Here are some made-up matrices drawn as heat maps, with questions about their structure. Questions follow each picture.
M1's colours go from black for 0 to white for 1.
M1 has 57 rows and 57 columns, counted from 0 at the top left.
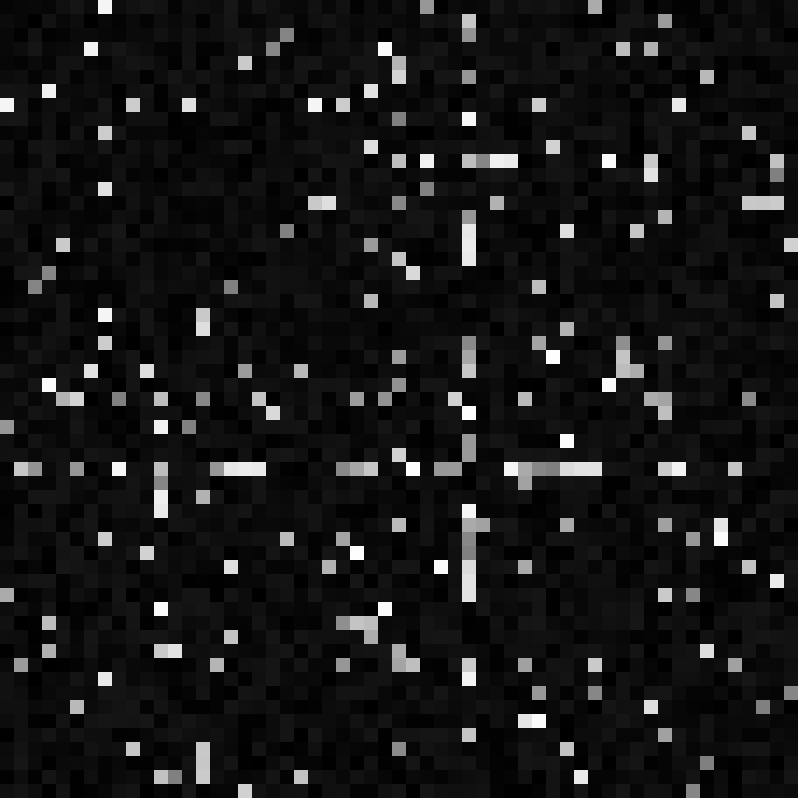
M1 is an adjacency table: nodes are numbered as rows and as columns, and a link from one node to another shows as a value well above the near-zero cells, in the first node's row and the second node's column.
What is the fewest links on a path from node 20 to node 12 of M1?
5
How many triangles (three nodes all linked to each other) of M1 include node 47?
8
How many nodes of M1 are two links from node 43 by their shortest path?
9
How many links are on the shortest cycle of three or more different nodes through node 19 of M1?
6
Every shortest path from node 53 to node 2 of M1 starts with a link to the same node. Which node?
node 40
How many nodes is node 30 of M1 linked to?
3
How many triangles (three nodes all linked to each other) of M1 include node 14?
1
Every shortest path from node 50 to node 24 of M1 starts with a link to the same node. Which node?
node 5
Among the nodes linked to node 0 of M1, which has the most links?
node 7
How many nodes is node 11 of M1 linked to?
9
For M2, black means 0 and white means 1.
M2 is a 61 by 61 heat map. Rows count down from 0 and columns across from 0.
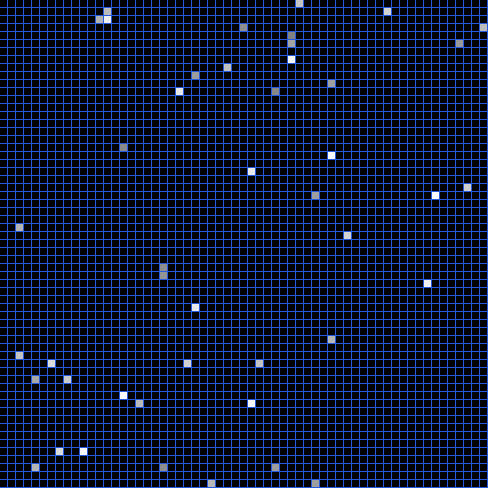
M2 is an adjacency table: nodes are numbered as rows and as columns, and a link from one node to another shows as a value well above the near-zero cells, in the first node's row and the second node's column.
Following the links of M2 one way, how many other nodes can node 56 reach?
4
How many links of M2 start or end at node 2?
4
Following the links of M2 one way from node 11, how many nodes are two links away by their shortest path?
1
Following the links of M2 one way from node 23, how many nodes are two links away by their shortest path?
3
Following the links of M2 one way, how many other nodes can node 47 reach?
7
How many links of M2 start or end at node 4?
3
